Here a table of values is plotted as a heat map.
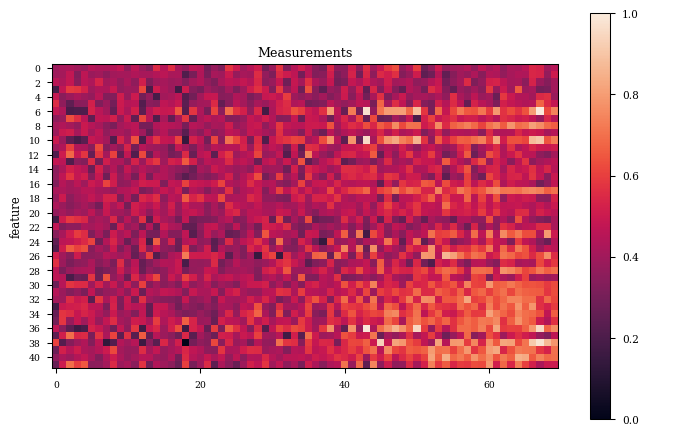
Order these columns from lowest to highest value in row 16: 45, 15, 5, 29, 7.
45, 15, 29, 5, 7
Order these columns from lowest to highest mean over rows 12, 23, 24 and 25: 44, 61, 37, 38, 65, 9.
37, 9, 38, 61, 65, 44
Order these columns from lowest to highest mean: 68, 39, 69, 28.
39, 28, 68, 69
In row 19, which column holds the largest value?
54
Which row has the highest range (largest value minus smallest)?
38
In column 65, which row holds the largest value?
40
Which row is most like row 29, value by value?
13
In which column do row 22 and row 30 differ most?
57
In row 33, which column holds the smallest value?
0
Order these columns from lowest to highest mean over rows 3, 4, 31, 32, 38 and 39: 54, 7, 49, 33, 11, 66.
7, 11, 33, 54, 49, 66
